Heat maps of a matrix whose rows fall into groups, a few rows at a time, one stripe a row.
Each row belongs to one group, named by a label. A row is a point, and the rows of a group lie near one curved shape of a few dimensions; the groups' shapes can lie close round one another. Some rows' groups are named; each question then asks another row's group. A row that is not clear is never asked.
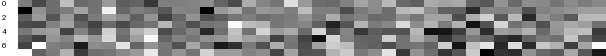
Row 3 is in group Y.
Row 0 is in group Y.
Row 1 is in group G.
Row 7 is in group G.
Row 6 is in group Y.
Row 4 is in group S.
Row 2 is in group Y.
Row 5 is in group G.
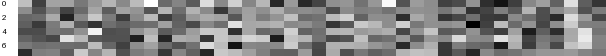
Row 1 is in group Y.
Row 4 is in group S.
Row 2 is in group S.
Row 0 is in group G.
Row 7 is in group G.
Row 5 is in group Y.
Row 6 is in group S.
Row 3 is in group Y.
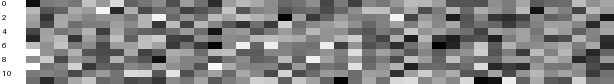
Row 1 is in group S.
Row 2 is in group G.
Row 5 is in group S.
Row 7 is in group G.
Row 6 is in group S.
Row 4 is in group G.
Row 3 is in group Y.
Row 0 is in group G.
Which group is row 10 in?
Y
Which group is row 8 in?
G
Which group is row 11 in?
Y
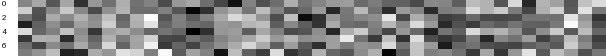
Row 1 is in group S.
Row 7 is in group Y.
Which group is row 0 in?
Y
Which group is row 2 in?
G
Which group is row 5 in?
S
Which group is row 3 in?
G
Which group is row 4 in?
S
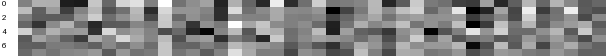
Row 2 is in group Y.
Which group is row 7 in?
Y
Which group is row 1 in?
Y
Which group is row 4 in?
S
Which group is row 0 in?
Y
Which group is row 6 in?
Y
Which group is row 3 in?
Y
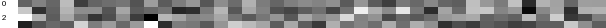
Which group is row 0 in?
Y
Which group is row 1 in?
S
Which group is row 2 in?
G
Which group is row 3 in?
G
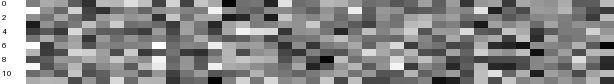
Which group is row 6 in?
G
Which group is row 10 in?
Y
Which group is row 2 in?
Y
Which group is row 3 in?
G
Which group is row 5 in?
Y
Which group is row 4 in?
Y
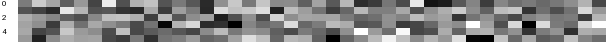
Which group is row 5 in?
Y
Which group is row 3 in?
Y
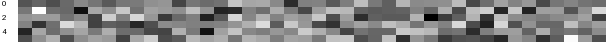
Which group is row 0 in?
Y
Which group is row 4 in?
G
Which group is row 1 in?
Y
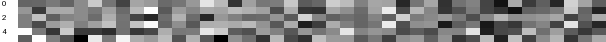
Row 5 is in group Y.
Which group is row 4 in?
G
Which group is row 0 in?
S
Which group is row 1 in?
G
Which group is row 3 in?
G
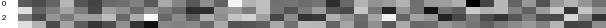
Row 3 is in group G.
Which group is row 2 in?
G
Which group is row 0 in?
Y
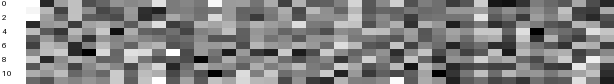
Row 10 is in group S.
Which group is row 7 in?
Y
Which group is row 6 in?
S
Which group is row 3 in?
S
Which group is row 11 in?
G
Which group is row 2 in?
G
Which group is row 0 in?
G
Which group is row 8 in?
S
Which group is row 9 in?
S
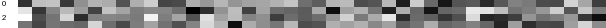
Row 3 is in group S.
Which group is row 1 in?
S
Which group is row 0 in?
S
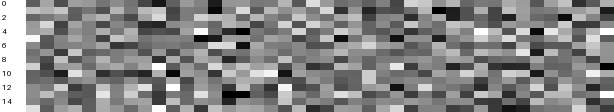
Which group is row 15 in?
G
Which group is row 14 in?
Y
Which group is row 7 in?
Y
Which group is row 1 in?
S
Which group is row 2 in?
S
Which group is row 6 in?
S
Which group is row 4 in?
Y
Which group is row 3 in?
G
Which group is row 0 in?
G
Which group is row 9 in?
G
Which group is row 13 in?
Y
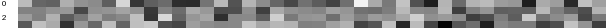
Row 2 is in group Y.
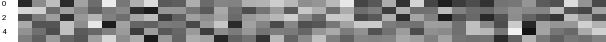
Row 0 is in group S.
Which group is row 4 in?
Y
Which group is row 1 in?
G
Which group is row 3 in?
S
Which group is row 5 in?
Y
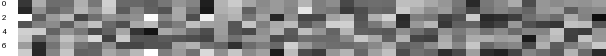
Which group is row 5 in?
S
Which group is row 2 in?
G
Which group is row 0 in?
G
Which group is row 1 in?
G
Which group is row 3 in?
S
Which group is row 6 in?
Y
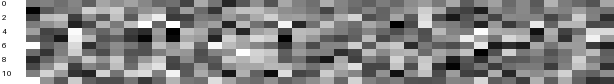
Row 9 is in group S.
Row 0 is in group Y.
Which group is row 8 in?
G
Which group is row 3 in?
Y
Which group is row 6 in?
G
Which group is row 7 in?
Y
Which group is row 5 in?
Y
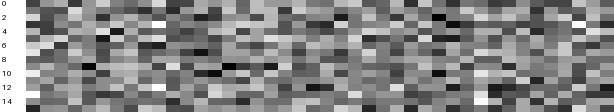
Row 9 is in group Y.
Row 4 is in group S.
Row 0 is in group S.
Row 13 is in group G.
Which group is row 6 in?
G
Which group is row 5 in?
S
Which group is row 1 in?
Y
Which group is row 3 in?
G
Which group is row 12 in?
G
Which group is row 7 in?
S
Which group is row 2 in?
S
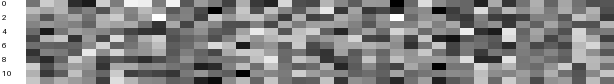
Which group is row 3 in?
Y
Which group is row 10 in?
Y
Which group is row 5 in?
S
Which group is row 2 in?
G
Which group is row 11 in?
S
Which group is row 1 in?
S
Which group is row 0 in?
Y
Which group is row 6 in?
S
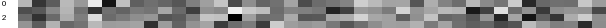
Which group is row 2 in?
S
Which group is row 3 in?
Y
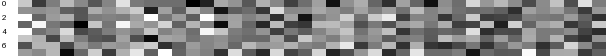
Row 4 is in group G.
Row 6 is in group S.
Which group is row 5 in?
G
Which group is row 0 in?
S
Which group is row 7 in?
Y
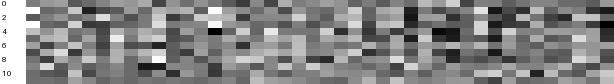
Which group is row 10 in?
Y
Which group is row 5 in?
S
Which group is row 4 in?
S
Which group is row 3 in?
G
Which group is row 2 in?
S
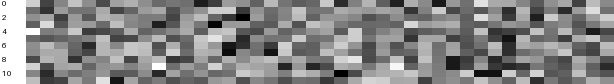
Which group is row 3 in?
G
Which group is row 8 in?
S
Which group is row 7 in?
Y
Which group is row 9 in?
G
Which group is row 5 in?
S
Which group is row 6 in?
Y
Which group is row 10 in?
Y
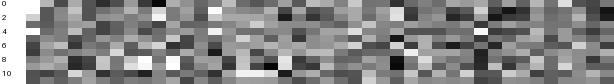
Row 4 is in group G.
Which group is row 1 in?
G
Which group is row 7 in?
G
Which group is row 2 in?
G
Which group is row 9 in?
Y
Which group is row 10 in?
Y
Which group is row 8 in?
Y
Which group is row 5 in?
Y
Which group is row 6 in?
S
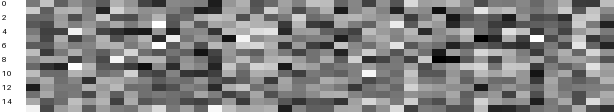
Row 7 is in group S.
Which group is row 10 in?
S
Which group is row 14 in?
S
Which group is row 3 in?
G
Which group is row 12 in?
G
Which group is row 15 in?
G
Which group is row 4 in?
Y
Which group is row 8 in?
S
